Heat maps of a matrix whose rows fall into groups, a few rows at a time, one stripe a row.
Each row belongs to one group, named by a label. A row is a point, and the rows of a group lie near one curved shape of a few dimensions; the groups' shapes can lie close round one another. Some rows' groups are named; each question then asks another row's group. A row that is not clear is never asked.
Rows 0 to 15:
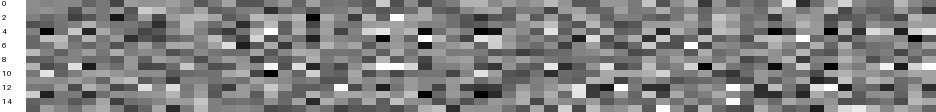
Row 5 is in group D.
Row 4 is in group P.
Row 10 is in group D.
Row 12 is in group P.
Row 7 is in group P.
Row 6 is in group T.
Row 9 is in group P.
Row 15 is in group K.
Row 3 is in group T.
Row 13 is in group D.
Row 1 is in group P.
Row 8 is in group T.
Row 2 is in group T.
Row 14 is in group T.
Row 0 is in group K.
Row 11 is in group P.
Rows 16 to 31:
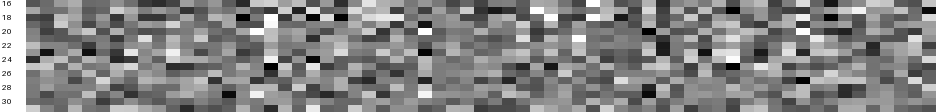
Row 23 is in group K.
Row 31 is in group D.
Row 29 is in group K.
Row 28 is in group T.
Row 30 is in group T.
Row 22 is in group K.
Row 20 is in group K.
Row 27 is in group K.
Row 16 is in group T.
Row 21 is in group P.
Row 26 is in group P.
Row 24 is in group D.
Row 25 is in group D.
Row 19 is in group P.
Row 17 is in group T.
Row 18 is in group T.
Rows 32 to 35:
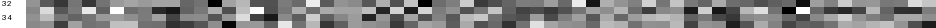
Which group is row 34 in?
D
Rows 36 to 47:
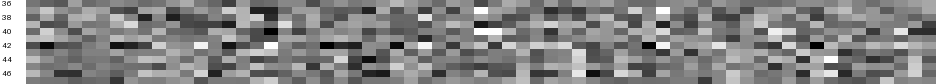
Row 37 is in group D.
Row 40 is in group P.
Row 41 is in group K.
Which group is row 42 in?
K
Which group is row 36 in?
P
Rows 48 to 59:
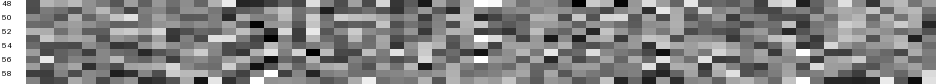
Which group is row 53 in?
P
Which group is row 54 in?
K
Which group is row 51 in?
K
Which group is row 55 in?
T
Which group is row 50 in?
D
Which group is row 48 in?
P
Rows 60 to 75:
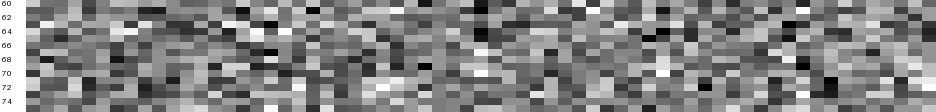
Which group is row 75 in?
D
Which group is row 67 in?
P
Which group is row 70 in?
D
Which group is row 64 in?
D
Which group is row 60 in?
D
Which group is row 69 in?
D
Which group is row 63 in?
K
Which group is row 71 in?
P
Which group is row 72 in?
P
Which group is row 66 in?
K
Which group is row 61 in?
T
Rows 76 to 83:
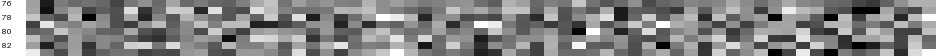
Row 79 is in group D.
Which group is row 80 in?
T
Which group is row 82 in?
K
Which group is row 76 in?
K
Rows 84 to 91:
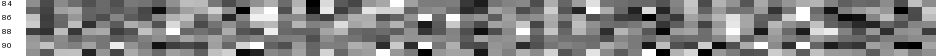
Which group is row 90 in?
K
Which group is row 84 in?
T
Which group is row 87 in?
K
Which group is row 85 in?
T
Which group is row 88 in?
P
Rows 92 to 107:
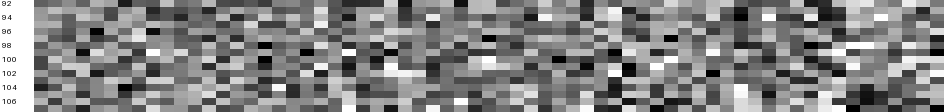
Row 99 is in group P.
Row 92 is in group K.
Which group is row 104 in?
D
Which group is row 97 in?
D
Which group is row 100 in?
D
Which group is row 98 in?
K
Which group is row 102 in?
P
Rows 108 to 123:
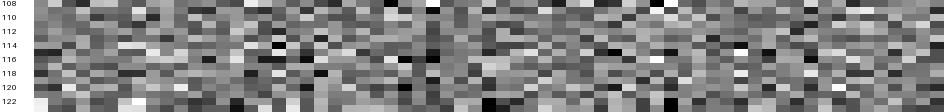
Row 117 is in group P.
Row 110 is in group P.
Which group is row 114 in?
D
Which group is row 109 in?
T
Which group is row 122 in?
D
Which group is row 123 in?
D
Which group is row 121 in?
P
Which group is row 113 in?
T
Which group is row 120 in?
P
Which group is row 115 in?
P
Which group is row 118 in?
D
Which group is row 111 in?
K
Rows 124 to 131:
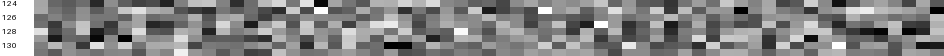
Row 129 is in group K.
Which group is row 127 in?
T
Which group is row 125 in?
T
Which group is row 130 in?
P
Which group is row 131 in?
P
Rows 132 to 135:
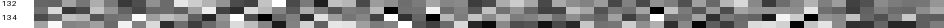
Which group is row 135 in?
K
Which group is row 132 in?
D
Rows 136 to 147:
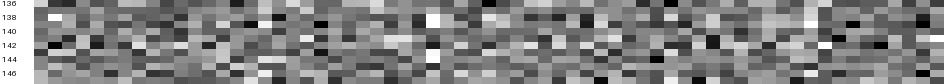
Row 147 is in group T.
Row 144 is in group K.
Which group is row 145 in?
K
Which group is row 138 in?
D
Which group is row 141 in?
P
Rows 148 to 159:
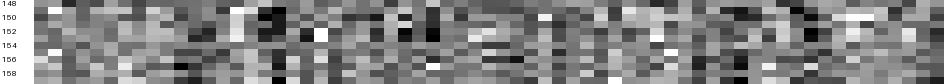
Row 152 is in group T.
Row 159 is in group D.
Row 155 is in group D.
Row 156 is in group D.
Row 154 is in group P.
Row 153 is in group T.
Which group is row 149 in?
K
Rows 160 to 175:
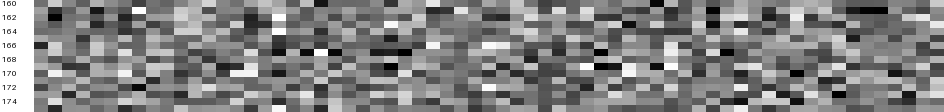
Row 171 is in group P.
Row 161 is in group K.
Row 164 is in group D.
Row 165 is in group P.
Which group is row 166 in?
D
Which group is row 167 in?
T
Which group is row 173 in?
P
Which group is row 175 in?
D
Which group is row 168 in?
P
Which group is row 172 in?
D
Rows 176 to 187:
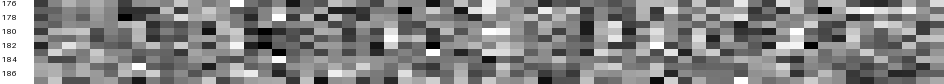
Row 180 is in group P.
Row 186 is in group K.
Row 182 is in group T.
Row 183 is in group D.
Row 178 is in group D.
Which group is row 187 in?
T
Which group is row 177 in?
K
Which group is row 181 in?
P
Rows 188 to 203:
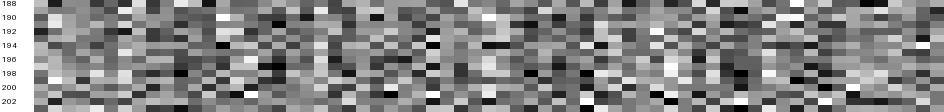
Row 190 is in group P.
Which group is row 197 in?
D
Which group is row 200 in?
P
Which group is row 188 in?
K
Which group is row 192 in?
T
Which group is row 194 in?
D
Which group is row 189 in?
T
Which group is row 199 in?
K
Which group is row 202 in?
K
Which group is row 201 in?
T
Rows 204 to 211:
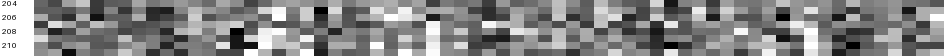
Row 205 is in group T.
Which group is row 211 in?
P
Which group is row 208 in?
K
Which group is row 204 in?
T
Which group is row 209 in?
P
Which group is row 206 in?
P
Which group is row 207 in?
D
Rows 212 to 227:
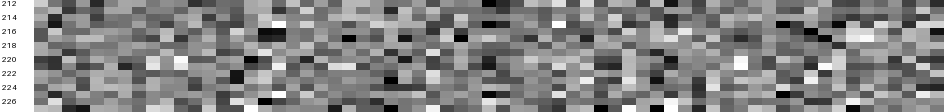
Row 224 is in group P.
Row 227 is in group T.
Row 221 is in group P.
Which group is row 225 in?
P
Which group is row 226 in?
D
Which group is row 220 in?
P
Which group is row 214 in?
K
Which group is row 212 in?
D
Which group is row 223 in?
P
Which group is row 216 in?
K
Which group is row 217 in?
K
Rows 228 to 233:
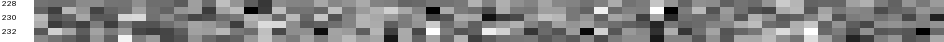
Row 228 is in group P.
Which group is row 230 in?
D
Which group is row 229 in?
T
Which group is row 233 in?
K
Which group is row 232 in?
D
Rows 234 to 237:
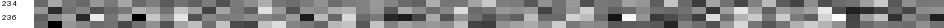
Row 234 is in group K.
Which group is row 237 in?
D
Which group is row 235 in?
K
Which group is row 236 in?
P
